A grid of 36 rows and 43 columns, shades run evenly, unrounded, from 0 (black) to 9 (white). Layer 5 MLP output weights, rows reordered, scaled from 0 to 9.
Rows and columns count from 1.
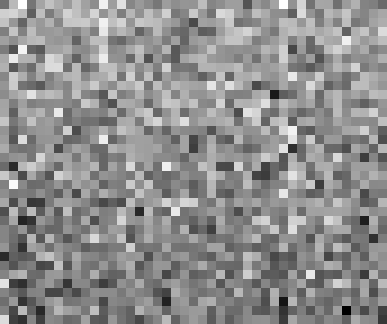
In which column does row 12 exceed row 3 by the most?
22
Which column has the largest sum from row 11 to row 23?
15
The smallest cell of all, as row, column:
35, 39
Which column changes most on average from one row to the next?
3
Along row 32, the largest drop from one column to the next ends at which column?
2
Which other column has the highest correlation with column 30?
38
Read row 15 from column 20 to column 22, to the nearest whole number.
5 5 5
